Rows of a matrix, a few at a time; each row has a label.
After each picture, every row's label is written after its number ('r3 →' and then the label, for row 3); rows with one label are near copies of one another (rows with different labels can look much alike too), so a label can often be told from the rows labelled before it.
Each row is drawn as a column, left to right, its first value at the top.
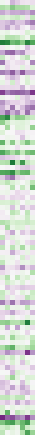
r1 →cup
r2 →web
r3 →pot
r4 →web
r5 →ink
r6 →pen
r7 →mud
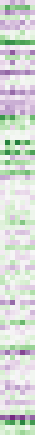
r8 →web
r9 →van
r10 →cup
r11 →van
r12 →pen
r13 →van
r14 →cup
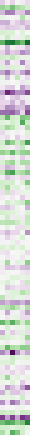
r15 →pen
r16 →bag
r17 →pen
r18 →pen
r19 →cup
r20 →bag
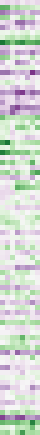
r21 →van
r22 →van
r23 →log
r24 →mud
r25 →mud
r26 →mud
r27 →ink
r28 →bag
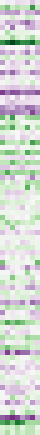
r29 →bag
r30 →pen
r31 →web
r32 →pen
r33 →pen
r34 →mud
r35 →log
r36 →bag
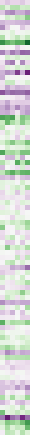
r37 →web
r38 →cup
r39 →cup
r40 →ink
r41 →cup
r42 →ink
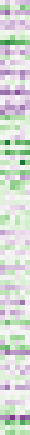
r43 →bag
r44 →van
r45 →mud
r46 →bag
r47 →pot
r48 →van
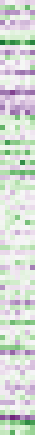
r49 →mud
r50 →van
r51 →pen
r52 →bag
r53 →pot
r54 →pen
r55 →ink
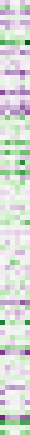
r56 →pen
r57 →van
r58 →bag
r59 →bag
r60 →pot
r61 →pen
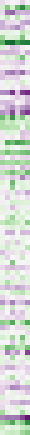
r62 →web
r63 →van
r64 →bag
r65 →van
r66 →log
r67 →pen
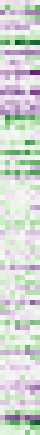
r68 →bag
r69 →web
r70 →cup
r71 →web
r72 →web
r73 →van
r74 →ink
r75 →ink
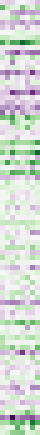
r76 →log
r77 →pot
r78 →cup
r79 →ink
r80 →pen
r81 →web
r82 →ink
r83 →pot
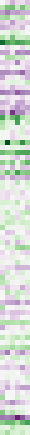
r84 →web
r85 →van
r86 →log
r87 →cup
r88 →van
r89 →pot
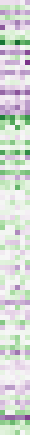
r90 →web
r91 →cup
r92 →cup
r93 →mud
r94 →web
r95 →cup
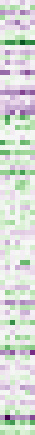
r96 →van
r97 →cup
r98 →pen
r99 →mud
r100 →bag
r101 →bag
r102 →pen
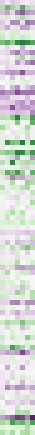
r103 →mud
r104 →van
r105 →pot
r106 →cup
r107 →van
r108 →mud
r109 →cup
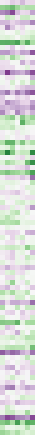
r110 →pen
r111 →van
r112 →van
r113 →pen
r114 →cup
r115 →ink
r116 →pot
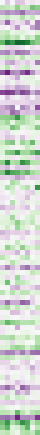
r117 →ink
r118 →ink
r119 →bag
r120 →web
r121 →ink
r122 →ink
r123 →van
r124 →mud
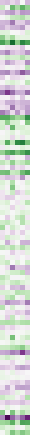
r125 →web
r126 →cup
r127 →mud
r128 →van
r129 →van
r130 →cup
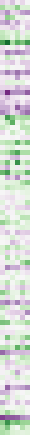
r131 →pen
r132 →ink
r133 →cup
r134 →pot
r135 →bag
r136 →bag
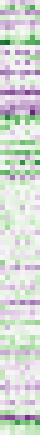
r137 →bag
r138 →web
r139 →log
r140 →cup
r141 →pot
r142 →cup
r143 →log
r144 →ink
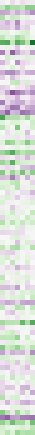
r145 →web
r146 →log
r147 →pot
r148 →mud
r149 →pen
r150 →log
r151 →pen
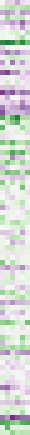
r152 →bag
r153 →ink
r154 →cup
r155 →cup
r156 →mud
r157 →pen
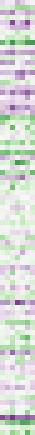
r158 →cup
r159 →cup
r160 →mud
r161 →pot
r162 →pot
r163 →mud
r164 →cup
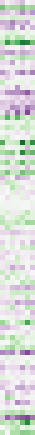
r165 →van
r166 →web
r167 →mud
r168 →log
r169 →van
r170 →pen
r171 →van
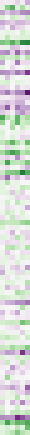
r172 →cup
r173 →pot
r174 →van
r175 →cup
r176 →pen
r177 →ink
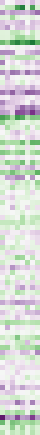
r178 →cup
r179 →web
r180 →ink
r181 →log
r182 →log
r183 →bag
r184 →log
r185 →bag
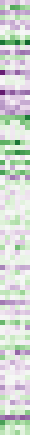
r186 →ink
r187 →cup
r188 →log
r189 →van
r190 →cup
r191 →web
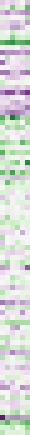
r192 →cup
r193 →bag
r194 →web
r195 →web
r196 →bag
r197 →ink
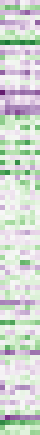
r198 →ink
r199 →pen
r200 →pen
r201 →log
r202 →bag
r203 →bag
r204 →pen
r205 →mud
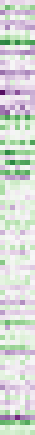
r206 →bag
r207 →web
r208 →pot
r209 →web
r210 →pot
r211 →web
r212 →van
